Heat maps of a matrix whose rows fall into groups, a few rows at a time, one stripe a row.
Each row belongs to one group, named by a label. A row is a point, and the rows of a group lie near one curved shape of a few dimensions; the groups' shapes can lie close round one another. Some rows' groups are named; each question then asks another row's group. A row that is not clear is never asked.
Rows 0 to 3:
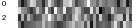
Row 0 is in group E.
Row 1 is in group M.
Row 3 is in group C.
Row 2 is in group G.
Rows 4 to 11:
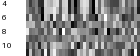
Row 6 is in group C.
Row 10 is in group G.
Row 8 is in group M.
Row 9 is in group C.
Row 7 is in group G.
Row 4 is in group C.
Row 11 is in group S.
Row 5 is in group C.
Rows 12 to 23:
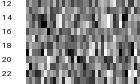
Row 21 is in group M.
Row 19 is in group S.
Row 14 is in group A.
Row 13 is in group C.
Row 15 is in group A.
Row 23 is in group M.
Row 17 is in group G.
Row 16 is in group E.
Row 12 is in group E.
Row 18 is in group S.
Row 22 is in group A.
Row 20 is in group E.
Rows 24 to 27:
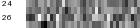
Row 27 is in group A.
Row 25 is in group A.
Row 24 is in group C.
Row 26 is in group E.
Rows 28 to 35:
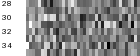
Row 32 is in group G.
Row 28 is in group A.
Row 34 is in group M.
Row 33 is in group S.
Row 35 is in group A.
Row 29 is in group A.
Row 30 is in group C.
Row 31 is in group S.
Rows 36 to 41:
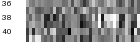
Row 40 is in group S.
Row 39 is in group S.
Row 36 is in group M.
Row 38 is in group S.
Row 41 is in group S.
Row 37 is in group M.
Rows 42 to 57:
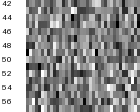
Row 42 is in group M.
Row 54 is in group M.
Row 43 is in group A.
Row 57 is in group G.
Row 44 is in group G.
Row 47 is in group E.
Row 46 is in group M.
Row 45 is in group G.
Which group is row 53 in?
C
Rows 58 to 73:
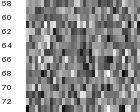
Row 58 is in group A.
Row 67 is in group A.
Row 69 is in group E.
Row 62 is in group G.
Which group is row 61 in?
S
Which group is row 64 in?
E
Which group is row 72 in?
M
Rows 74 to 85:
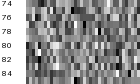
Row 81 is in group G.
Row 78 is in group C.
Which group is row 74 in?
A
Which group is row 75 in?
G
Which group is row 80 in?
G
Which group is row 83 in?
G
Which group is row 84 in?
C
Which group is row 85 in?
M
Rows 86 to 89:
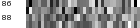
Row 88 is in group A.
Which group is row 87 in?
M
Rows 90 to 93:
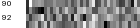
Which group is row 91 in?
C
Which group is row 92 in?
M
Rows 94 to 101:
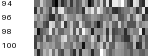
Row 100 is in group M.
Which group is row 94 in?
S
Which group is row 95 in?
S
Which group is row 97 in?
G
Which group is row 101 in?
M
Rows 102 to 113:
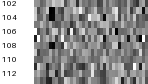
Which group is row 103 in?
A
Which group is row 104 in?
A
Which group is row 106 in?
M
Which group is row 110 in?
E
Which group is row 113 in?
A
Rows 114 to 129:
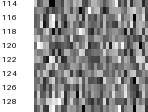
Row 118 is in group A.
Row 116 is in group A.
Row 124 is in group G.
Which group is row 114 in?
A
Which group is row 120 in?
S
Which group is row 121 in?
A
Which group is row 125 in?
A
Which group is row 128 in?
C
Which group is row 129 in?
A
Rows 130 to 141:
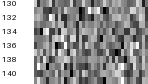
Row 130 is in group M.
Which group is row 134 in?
G
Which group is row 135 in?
C
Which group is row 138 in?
G
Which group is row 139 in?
E
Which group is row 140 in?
E
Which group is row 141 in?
E
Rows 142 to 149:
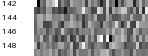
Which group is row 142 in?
M
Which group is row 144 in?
E
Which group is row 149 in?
M
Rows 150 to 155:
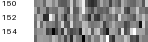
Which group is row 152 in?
G
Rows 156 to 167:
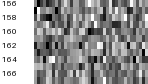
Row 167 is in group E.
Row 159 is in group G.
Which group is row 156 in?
C
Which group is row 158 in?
C
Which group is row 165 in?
G
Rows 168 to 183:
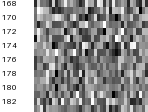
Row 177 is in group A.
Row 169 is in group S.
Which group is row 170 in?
E
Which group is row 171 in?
E
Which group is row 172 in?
E
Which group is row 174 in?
A
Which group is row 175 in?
E
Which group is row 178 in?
E
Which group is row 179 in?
G
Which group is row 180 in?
E
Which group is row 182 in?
C
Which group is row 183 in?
G
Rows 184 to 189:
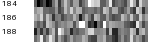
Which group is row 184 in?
C
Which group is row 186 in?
G
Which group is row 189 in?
A
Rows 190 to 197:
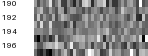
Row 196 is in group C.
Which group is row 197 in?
C
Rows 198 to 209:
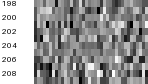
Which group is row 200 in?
M
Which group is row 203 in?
G
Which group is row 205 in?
A
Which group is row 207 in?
C
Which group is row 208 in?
S
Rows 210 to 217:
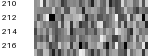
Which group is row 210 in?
G
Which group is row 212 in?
A
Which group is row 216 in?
G
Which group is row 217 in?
A
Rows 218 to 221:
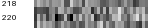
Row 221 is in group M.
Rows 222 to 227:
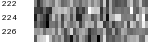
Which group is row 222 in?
C
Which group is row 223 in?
C
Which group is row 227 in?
S
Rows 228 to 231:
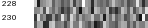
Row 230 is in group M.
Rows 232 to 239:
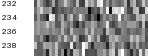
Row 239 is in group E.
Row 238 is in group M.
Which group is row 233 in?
S
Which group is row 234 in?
G
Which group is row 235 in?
E
